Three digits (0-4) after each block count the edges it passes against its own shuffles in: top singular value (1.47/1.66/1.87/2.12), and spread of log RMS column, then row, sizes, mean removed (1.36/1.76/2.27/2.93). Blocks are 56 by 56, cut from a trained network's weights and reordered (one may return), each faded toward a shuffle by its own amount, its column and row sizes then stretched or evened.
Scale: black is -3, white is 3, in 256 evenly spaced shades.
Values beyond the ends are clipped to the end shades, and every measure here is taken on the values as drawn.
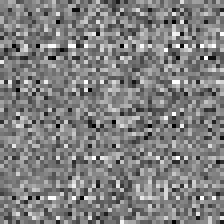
3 1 3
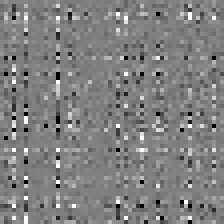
1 4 3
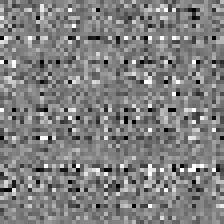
0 3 4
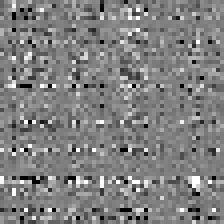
1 4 4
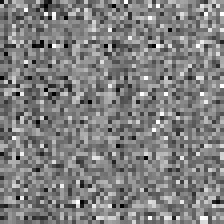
0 0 3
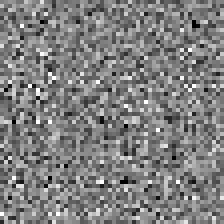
0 1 1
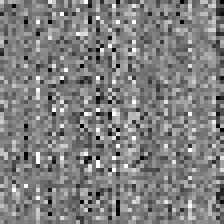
1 4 2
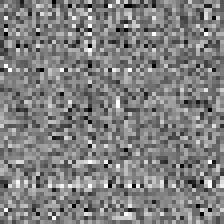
3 2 3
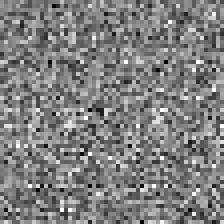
1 0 2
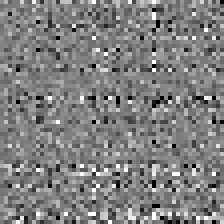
2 3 4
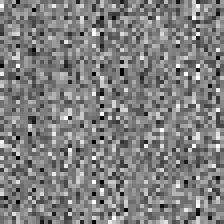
1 4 0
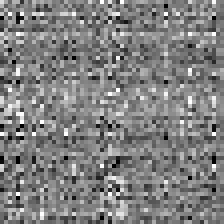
3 4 1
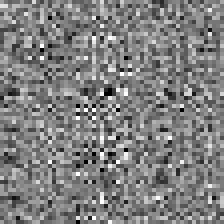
3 3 2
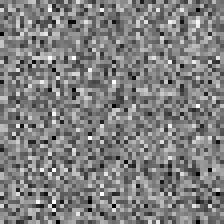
2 2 1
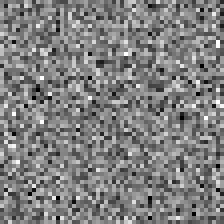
0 1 0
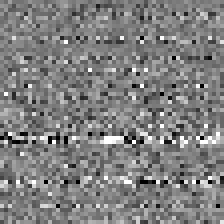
1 0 4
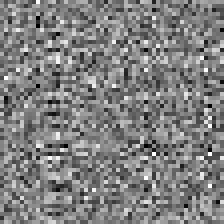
3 2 1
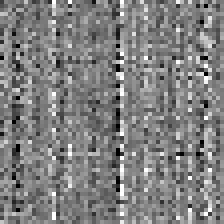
3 4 0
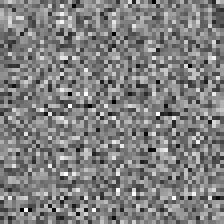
2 1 1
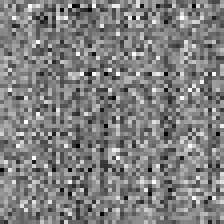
1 0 2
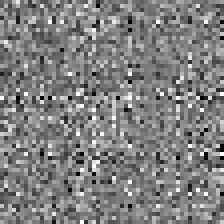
0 3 2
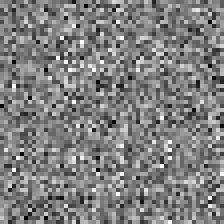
0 1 0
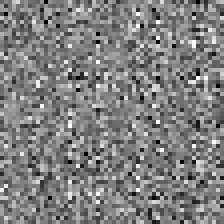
0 2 1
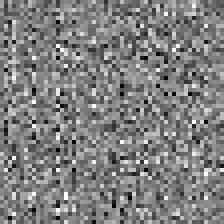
1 3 1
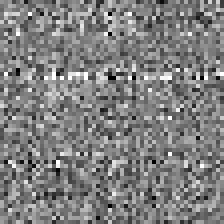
2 1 3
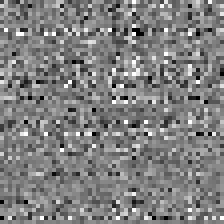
0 2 4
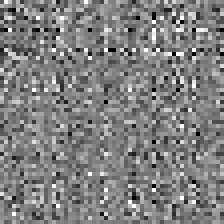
3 3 3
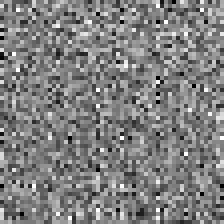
1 2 1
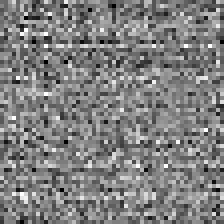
1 1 1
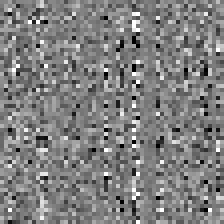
1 4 2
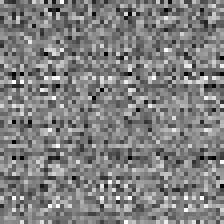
2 2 2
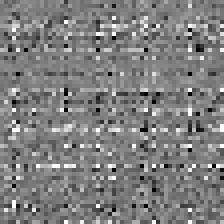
1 3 4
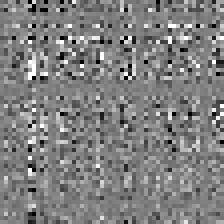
2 4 4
